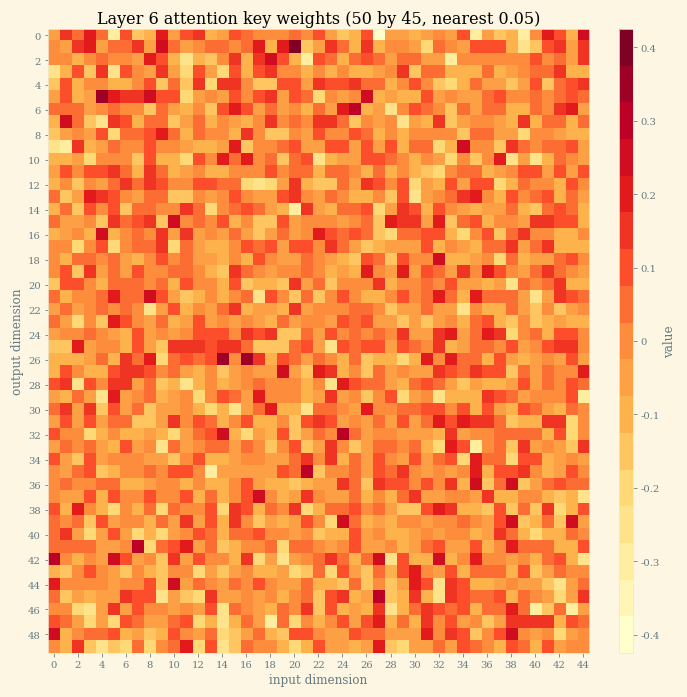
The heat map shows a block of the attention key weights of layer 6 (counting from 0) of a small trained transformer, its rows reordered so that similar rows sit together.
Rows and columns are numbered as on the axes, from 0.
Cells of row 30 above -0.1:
33
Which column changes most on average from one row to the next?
5
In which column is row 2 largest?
18
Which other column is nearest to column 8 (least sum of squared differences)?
6
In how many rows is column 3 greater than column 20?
22
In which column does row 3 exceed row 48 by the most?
42
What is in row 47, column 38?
0.15
